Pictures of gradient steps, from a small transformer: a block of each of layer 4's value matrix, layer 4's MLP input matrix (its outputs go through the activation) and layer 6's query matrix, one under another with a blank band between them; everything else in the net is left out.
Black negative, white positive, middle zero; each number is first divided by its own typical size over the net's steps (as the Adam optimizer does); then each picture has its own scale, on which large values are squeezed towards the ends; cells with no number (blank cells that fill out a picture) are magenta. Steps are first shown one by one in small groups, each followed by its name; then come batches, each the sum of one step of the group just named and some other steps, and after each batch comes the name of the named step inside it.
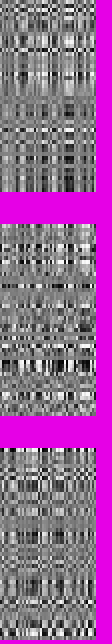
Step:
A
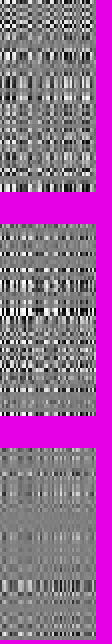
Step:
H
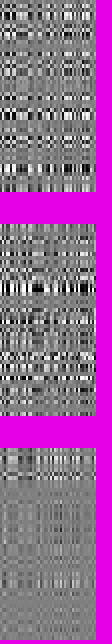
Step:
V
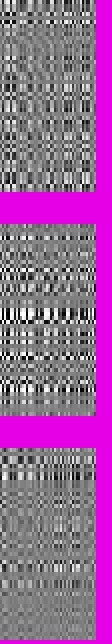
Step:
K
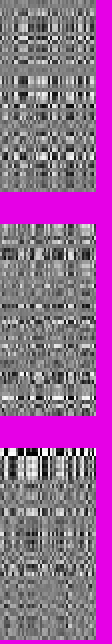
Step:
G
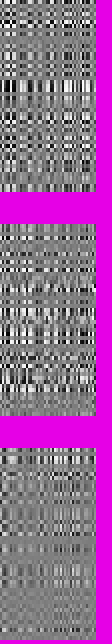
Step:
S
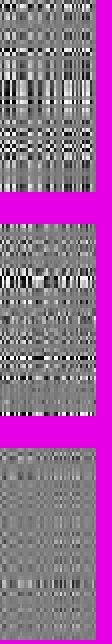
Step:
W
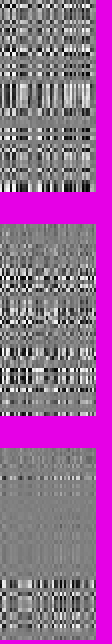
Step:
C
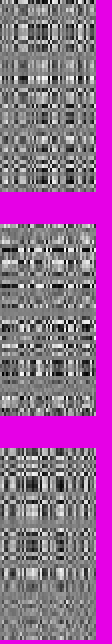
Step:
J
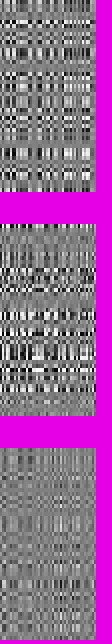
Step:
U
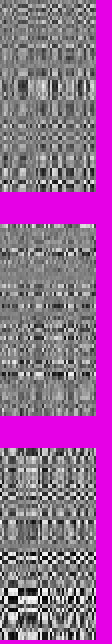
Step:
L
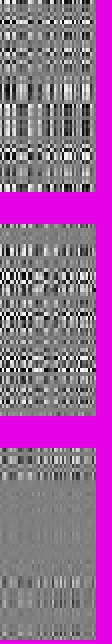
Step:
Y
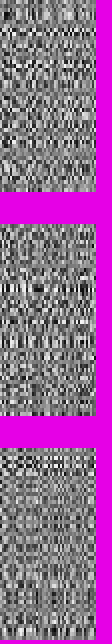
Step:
V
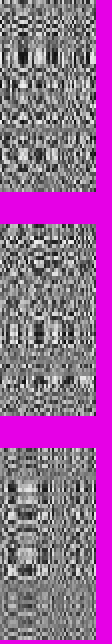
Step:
S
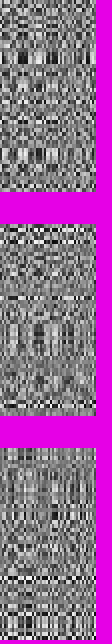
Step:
K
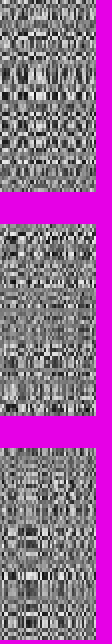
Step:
G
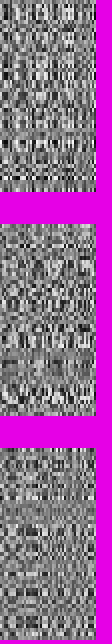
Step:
A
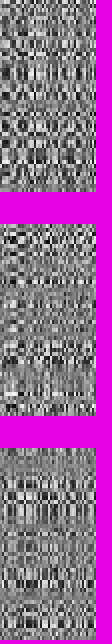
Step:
A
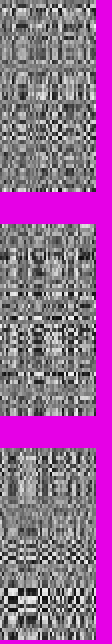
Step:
L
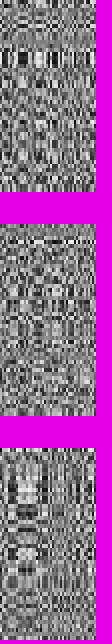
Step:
C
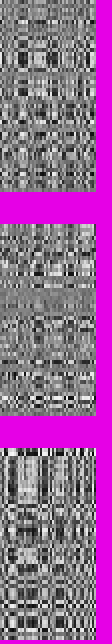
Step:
G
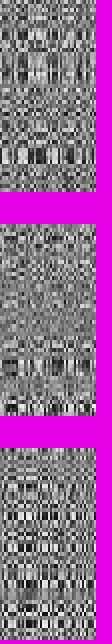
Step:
A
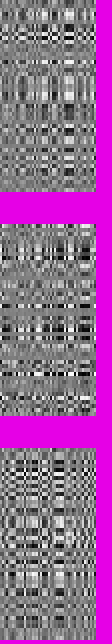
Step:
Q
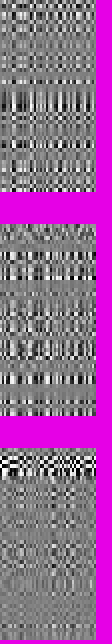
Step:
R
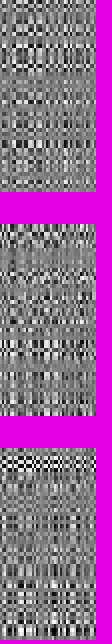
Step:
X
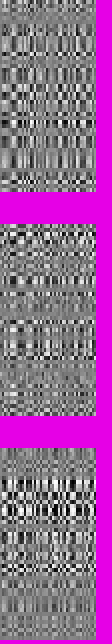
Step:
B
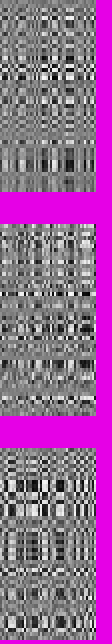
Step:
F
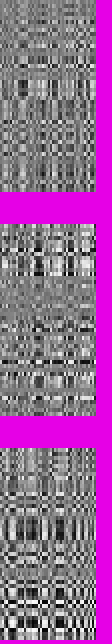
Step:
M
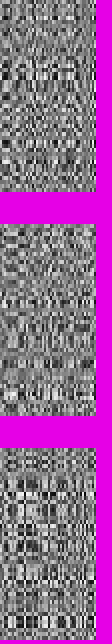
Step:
F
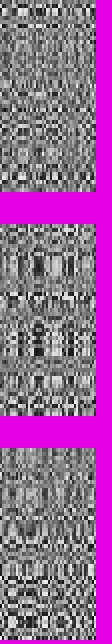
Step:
M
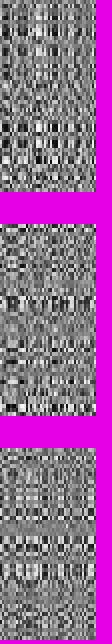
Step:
R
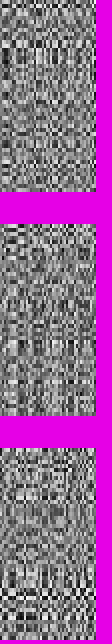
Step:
Q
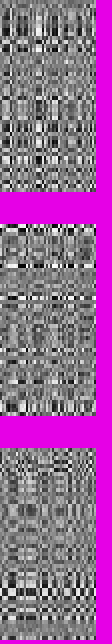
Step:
Q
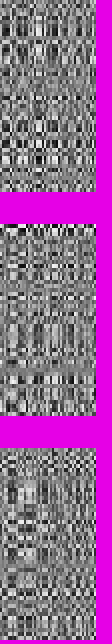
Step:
R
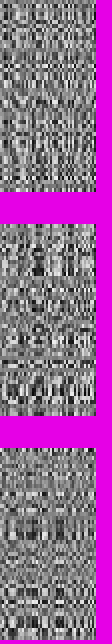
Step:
M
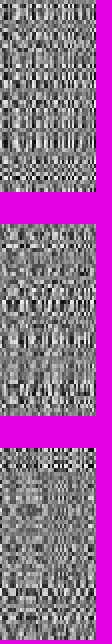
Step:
X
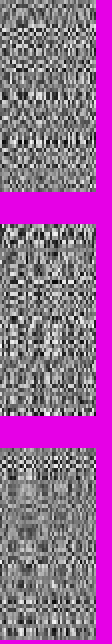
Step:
X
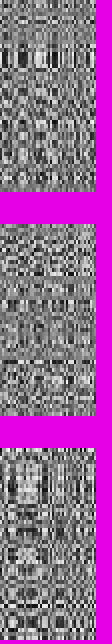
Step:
M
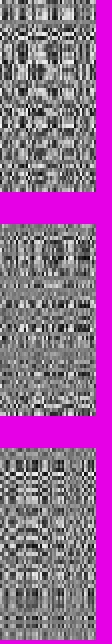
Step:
Q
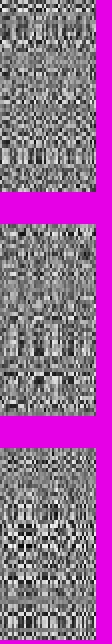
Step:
Q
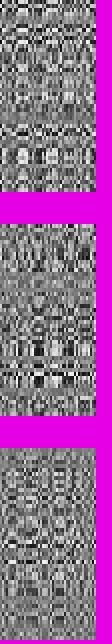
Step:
Q
